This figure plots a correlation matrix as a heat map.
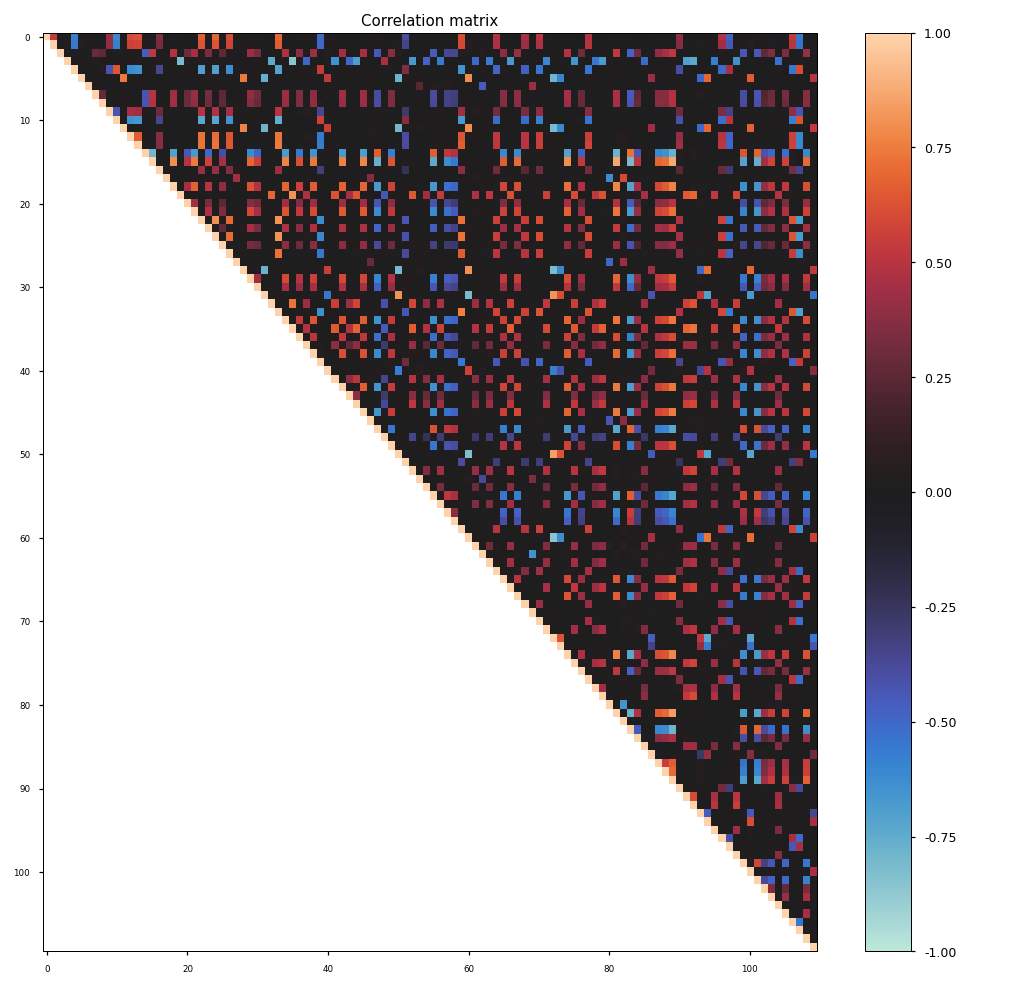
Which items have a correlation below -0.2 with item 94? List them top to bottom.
31, 50, 72, 73, 93
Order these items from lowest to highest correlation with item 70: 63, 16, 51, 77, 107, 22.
107, 51, 63, 16, 77, 22
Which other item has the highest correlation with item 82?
17
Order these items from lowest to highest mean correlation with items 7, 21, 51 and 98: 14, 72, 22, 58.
14, 58, 22, 72
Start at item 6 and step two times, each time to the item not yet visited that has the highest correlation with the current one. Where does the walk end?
53
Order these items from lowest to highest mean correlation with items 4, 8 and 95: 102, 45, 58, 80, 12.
12, 58, 80, 102, 45
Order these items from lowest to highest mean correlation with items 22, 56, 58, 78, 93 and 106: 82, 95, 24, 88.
88, 82, 95, 24
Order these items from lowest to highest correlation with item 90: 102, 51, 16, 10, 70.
10, 51, 102, 16, 70
